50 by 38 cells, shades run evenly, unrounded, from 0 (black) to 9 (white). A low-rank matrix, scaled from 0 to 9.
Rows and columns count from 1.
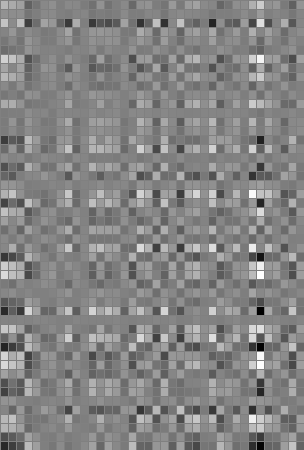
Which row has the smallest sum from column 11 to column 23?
3
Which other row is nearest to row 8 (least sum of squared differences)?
42
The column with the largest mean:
32
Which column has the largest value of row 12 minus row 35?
33
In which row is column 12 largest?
35
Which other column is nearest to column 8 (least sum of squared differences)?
15
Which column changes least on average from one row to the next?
11
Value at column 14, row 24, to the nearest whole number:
4
